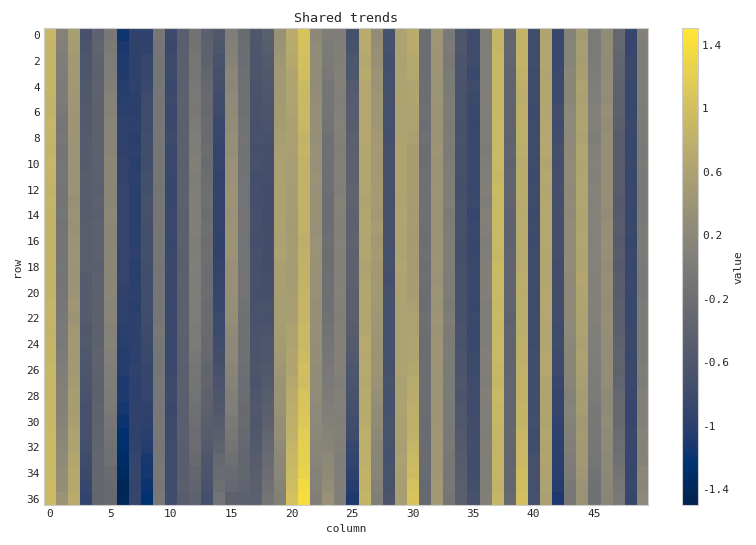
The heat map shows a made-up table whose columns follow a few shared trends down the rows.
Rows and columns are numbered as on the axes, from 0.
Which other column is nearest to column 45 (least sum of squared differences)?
33
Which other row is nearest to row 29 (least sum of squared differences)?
0
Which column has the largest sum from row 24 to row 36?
21
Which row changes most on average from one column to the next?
36
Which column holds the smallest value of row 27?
6
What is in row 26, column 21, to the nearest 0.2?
1
